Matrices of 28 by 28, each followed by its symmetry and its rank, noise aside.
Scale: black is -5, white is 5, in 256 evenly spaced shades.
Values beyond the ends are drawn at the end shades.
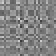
symmetric, rank two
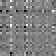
antisymmetric, rank two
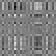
no symmetry, rank one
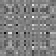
antisymmetric, rank two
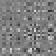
antisymmetric, rank two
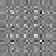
symmetric, rank two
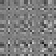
symmetric, rank two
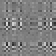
no symmetry, rank one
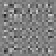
no symmetry, rank two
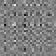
no symmetry, rank two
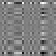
no symmetry, rank one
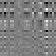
no symmetry, rank one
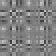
symmetric, rank one
